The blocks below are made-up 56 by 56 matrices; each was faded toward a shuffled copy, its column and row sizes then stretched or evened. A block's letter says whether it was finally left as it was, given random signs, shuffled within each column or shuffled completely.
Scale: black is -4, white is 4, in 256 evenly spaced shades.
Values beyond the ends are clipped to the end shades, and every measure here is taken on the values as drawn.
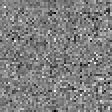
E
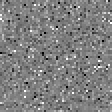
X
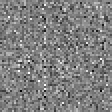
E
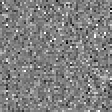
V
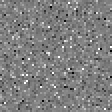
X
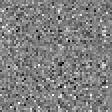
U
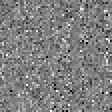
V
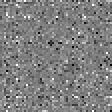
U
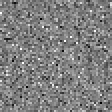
X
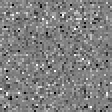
E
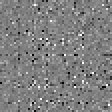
U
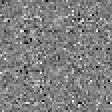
U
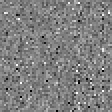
V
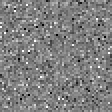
X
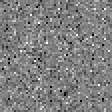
V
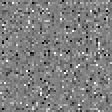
E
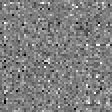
U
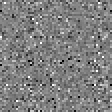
U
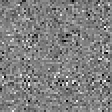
U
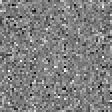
V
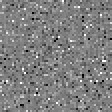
X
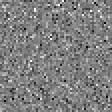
X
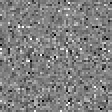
U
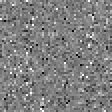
V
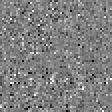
U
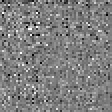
E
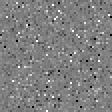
X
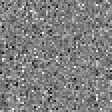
V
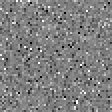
X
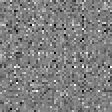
U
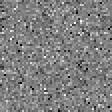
X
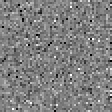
V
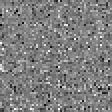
E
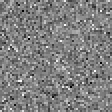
X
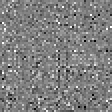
U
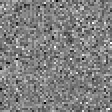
V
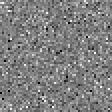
X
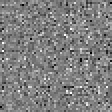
E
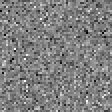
X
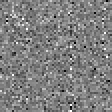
V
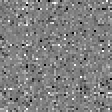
E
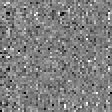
U
